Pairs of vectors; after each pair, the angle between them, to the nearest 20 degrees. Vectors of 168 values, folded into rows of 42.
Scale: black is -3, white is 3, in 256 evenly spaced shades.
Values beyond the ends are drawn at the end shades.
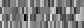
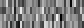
80 degrees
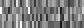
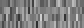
120 degrees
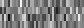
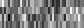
20 degrees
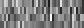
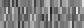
140 degrees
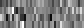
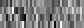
20 degrees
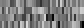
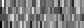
80 degrees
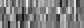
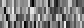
80 degrees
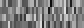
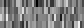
80 degrees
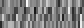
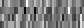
20 degrees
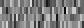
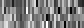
100 degrees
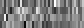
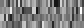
140 degrees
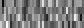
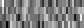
160 degrees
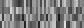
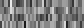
40 degrees
